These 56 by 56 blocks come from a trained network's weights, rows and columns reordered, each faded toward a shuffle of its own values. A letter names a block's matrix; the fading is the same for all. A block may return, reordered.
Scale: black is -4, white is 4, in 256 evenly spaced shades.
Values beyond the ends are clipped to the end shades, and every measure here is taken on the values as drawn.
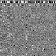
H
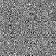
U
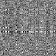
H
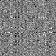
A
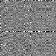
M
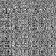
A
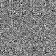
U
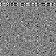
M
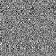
U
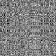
A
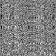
A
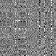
M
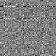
M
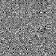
U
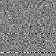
M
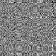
M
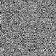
U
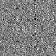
U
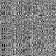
A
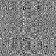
M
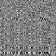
H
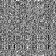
A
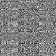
H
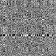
H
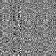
M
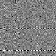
M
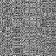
A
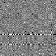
M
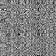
A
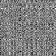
A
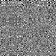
U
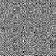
M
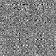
U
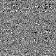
U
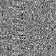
U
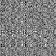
A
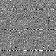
H
